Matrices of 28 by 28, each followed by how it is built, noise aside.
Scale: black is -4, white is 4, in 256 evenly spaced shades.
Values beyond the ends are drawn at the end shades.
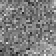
smooth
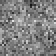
smooth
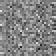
repeating rows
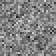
Hankel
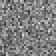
noise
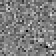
banded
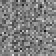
repeating rows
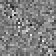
banded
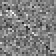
diagonal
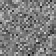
Hankel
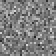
noise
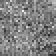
smooth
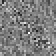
banded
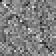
diagonal
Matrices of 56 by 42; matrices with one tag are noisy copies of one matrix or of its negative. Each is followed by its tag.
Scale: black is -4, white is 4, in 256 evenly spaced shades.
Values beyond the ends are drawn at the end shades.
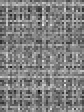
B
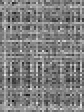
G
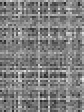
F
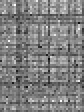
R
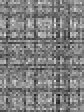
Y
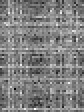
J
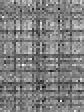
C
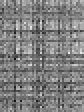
C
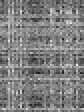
J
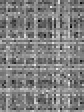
Y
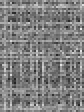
G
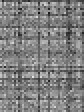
F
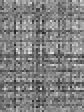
C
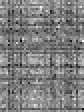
J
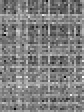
R
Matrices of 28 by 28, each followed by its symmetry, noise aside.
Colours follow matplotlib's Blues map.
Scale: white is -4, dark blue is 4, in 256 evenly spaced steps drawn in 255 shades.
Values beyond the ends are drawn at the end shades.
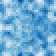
mirrored top to bottom.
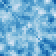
symmetric.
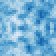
mirrored top to bottom.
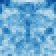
mirrored left to right.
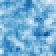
no symmetry.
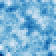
symmetric across the other diagonal.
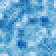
symmetric.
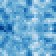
mirrored top to bottom.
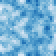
mirrored top to bottom.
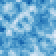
symmetric.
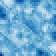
symmetric across the other diagonal.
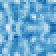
mirrored top to bottom.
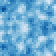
mirrored top to bottom.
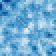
symmetric.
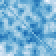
symmetric.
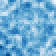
symmetric across the other diagonal.
